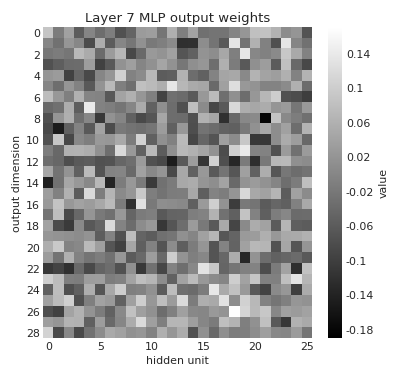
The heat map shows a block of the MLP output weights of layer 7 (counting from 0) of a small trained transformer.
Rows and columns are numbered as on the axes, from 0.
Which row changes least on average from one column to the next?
19
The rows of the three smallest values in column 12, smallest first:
12, 13, 18
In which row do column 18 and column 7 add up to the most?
11
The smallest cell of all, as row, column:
8, 21
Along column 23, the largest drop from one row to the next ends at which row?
27
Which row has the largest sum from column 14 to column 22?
26
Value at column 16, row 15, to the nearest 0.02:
0
